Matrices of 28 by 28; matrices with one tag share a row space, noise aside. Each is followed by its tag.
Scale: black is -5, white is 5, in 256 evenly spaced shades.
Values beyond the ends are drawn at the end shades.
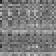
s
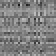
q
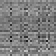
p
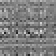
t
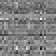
t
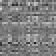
s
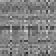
p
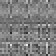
p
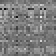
t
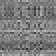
q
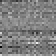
s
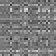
p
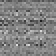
t
